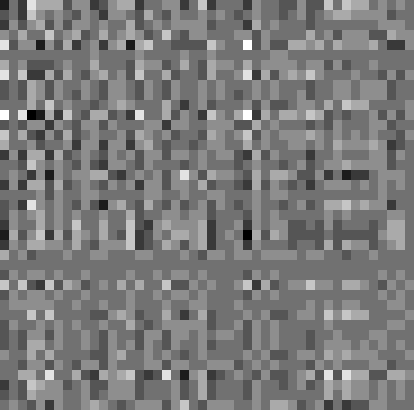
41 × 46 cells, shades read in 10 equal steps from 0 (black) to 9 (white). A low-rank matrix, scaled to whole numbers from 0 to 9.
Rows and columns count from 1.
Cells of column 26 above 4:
8
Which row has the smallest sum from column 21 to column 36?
1
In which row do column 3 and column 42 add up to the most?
12
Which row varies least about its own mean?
27
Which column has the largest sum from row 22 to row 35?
15
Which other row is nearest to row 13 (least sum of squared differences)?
37
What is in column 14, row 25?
5
